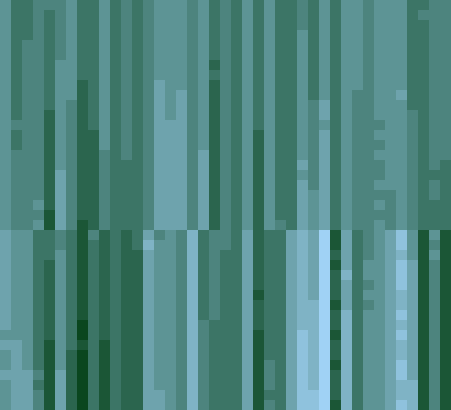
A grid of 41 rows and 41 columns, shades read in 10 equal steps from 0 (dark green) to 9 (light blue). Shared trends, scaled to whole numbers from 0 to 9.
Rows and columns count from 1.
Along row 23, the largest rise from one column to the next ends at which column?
6
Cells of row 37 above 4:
19
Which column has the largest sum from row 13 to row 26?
30
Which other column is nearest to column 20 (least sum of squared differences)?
9
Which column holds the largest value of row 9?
15
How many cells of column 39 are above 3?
1
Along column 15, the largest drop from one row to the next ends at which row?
24
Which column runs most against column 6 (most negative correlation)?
5
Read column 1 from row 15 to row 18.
5 5 5 5
